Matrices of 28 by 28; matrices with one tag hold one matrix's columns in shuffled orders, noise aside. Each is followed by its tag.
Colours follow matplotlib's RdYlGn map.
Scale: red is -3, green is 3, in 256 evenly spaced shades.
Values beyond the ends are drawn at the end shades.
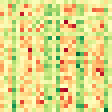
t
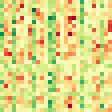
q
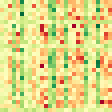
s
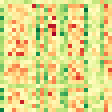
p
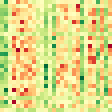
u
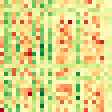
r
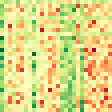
t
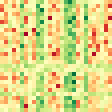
q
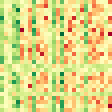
q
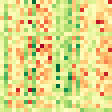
u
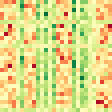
s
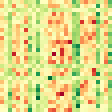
r
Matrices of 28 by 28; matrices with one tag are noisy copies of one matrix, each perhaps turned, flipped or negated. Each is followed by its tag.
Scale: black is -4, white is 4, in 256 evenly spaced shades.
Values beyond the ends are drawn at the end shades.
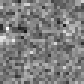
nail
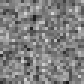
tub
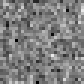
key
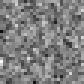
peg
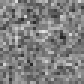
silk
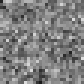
nail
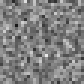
peg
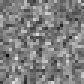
peg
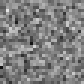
silk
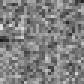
nail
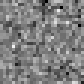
nail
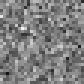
silk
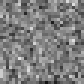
key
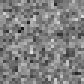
silk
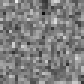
nail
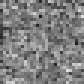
key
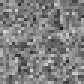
silk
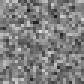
silk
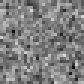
tub
